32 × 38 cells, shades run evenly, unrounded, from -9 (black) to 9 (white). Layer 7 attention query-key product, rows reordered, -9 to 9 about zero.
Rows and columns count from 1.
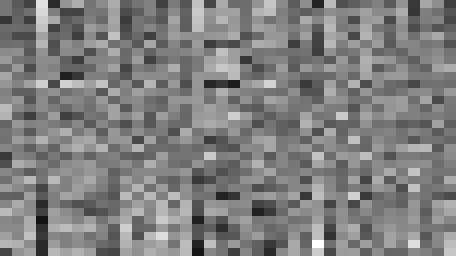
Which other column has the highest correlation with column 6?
7
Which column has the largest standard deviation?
4
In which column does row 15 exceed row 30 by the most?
20
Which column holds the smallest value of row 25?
19
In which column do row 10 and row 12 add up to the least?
6
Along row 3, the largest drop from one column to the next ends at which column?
11
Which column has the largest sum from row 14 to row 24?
27
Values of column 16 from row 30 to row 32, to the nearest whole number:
3 4 4
